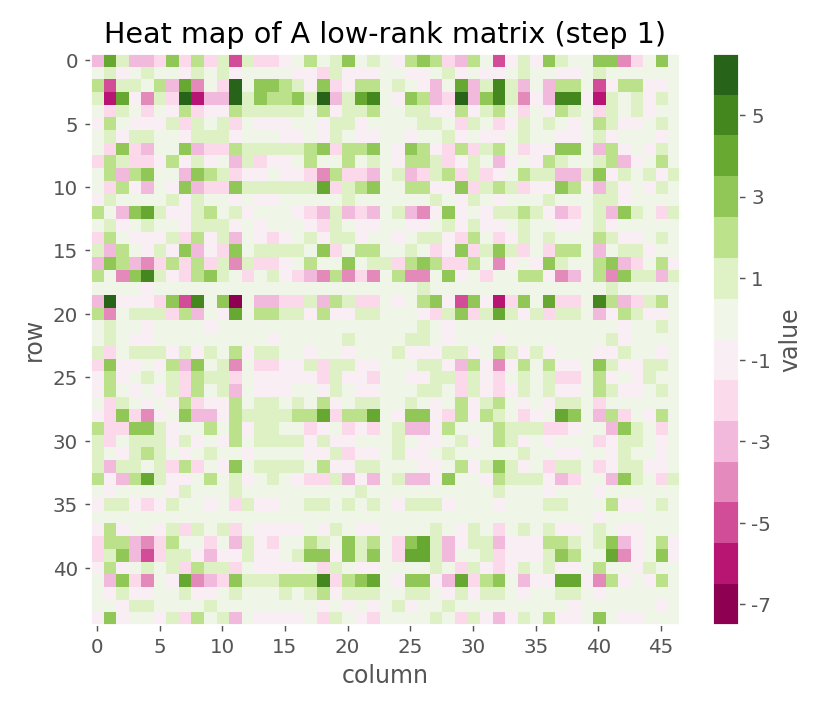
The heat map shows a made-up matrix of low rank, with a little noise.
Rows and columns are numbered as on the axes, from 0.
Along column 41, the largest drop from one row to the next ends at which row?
17
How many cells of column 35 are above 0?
7
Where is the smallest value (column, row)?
11, 19
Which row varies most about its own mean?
3
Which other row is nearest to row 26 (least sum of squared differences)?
5
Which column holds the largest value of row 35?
41
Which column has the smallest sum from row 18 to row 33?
20
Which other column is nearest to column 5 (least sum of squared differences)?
43
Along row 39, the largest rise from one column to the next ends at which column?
25
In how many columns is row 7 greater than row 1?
22
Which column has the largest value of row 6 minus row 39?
4
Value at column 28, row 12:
3
